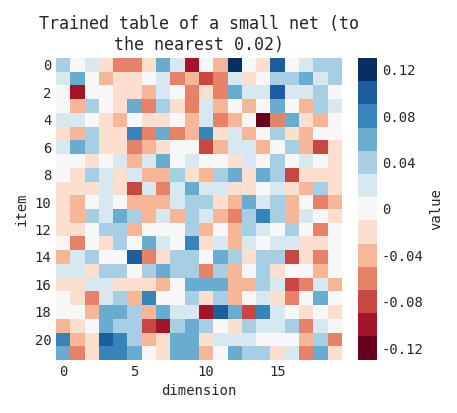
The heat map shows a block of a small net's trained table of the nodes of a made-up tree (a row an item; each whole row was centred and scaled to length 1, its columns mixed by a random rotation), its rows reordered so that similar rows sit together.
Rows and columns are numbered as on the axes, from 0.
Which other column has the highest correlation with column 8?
3
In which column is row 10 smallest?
18
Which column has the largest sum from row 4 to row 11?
15
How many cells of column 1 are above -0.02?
8
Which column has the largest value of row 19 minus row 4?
14
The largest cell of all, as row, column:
0, 12
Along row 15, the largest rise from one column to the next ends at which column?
11
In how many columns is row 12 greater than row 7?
8
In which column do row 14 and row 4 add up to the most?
5
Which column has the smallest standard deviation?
19
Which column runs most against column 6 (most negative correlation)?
2
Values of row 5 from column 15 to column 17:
0.04 -0.02 -0.04
